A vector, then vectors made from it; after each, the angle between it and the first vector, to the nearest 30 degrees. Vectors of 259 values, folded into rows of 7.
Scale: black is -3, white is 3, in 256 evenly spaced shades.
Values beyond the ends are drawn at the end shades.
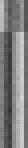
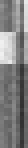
120 degrees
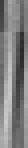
150 degrees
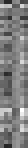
60 degrees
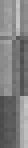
90 degrees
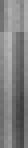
150 degrees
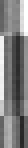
120 degrees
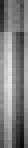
150 degrees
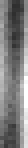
90 degrees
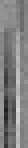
60 degrees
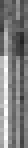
120 degrees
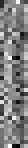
120 degrees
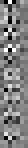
90 degrees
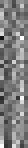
60 degrees
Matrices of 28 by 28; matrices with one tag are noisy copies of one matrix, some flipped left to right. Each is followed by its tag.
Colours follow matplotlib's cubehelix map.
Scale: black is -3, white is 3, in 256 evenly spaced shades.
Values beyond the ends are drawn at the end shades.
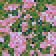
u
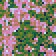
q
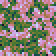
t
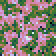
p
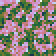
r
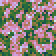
r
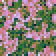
t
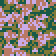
p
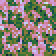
r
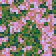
q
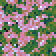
p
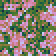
u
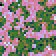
t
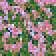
r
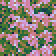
p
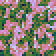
r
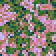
u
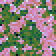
q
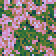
q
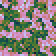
t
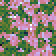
p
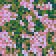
u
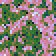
q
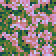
p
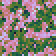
t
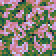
r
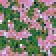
t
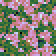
p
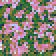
r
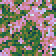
q
